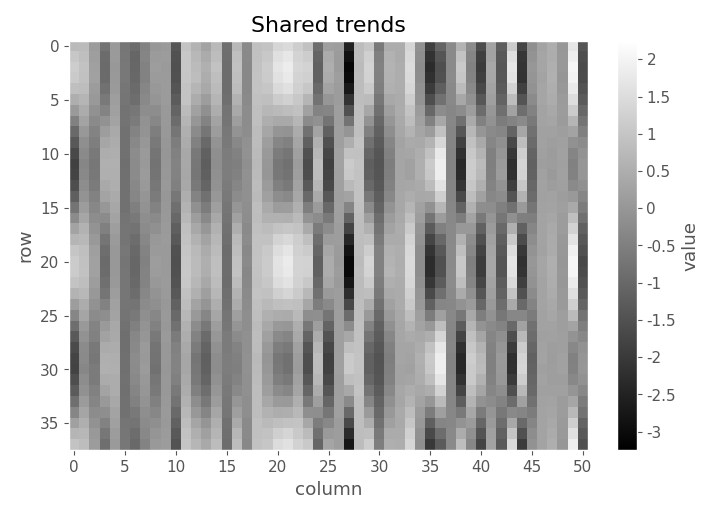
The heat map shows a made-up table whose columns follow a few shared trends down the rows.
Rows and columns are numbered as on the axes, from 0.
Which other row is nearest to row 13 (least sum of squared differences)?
31
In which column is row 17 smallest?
27
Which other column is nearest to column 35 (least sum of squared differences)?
44
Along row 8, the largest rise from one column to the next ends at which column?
39
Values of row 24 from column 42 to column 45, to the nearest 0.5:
-1 0.5 -1 -0.5
